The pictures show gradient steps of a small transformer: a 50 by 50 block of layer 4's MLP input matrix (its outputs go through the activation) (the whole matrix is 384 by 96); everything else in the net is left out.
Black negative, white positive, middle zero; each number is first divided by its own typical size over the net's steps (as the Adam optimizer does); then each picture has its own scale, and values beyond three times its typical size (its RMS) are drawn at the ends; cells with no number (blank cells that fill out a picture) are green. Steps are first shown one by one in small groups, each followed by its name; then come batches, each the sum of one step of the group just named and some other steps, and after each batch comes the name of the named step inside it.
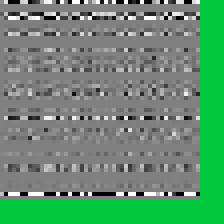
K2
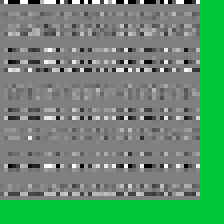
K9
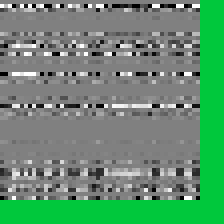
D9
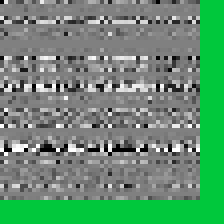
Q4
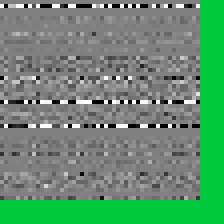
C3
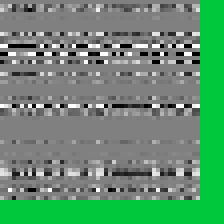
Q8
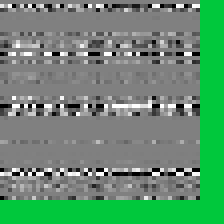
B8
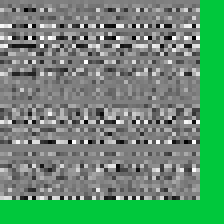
Q8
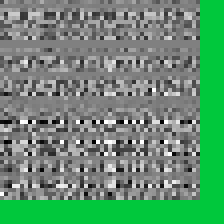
Q4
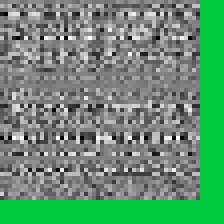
B8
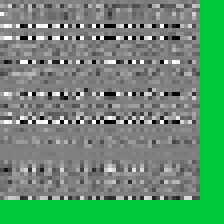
D9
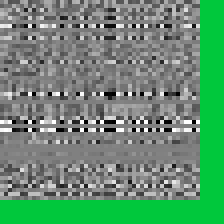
K2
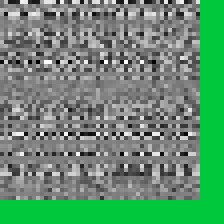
K9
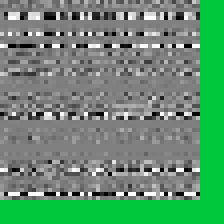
K2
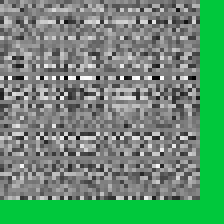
B8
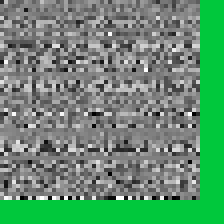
Q4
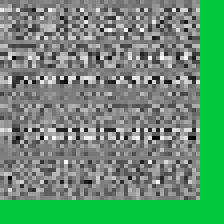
Q8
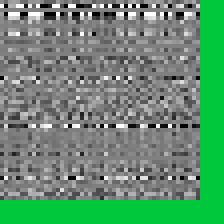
C3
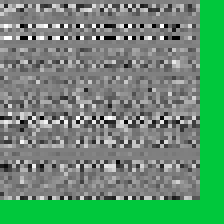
C3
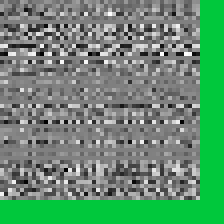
Q8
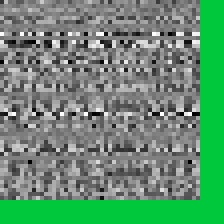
Q4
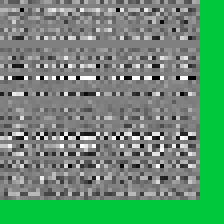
K2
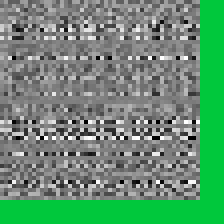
K2
